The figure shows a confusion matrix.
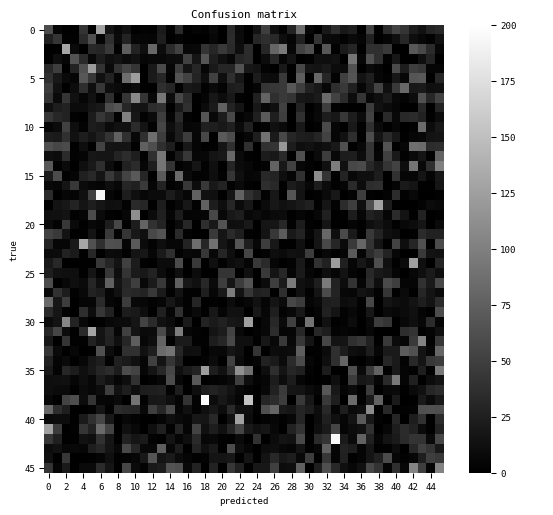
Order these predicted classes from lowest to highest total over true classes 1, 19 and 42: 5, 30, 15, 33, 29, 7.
30, 15, 7, 29, 5, 33
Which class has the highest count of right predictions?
2
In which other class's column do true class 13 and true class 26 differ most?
28
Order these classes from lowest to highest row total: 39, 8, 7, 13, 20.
20, 8, 13, 39, 7
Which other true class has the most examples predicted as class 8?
11
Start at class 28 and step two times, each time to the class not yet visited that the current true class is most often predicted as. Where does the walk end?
6
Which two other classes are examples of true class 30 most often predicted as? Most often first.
23, 2
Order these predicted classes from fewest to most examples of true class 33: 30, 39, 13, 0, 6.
30, 39, 0, 6, 13
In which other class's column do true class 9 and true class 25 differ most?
18
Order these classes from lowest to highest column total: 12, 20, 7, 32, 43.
20, 12, 7, 43, 32
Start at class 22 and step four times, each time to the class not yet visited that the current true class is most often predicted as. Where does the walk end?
43
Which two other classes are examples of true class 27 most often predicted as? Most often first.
21, 32
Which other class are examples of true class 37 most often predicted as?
32
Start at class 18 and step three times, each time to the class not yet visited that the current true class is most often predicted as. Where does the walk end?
35
